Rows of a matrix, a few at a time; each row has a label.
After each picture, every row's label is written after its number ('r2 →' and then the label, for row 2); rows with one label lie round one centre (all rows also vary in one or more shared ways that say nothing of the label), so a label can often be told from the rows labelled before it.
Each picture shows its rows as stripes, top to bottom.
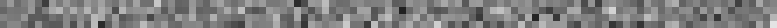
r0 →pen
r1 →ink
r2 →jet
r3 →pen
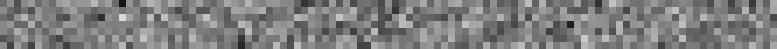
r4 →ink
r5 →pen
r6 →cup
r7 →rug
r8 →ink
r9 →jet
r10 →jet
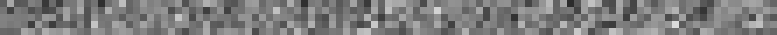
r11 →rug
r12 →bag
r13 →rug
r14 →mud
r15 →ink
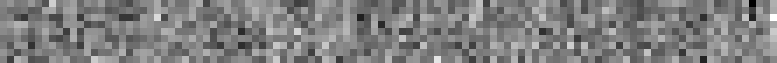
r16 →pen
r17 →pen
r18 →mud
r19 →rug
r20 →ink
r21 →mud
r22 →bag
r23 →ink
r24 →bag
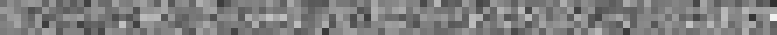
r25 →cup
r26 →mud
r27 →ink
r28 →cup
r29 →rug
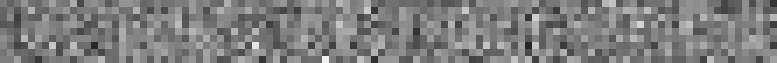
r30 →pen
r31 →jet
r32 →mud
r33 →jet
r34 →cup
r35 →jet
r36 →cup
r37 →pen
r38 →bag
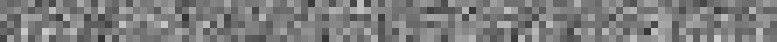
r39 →ink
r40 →pen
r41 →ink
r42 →pen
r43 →rug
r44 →mud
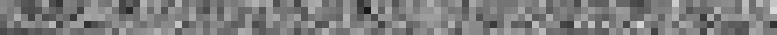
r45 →mud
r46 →mud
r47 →jet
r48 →rug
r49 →bag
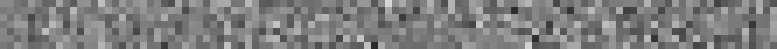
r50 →jet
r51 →rug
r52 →pen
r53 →pen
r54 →mud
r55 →pen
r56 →jet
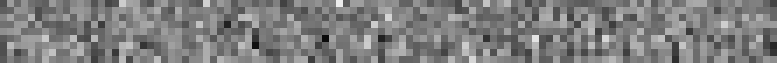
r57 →pen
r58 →jet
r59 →rug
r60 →cup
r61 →rug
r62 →mud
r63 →rug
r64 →rug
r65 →ink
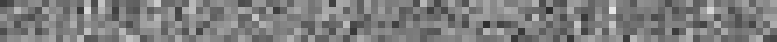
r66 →jet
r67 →mud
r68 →pen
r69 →ink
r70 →ink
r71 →rug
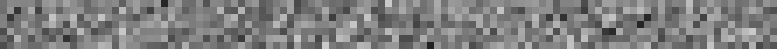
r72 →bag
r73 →bag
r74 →bag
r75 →pen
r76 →jet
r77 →jet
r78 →bag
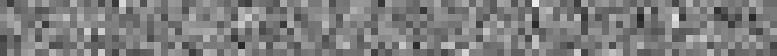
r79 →bag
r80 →pen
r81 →pen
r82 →cup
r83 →rug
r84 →mud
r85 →jet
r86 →rug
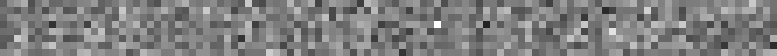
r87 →mud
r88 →ink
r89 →pen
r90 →bag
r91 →ink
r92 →jet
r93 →pen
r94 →ink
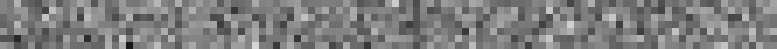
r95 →rug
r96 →pen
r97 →mud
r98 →cup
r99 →cup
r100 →bag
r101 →cup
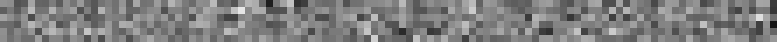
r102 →rug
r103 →cup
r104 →rug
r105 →cup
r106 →ink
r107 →ink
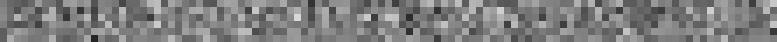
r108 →ink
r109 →cup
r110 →rug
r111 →bag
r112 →cup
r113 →rug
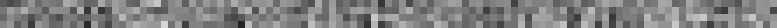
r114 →ink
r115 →pen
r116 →mud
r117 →pen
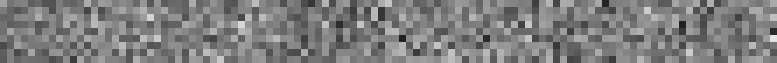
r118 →jet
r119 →ink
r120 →ink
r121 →bag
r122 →rug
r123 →ink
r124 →bag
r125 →jet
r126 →jet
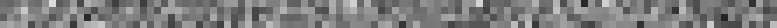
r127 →pen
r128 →rug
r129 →jet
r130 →pen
